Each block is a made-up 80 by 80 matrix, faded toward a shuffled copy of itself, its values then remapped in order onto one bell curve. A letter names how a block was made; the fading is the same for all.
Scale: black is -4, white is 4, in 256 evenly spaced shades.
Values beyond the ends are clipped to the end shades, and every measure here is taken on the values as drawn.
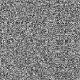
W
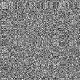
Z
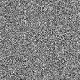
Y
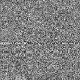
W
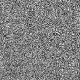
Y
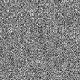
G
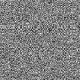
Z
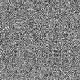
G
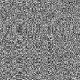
Z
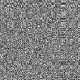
Z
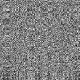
Z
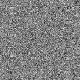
Y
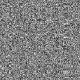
G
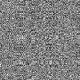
Z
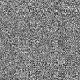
G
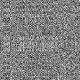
Z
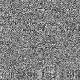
W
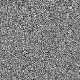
G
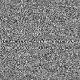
W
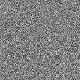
G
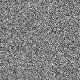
Y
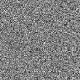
W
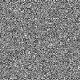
W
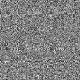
W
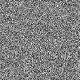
Y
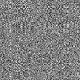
Z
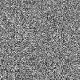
Y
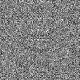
G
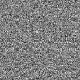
G
